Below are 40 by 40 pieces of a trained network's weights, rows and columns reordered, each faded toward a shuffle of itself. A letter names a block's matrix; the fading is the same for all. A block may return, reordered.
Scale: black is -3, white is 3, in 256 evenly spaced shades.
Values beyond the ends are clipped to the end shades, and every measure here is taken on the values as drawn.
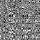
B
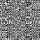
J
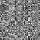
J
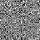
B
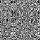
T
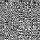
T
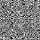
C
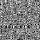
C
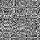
J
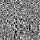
B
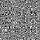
B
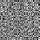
J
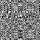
J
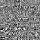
C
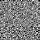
C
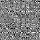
C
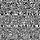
C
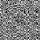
T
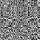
J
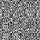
J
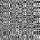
T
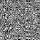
B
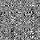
B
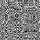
T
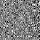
B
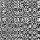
T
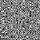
B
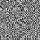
T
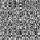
J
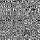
C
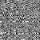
C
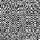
T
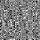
B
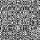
T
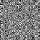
J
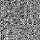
C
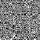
C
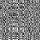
T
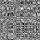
J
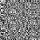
T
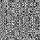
J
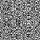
J
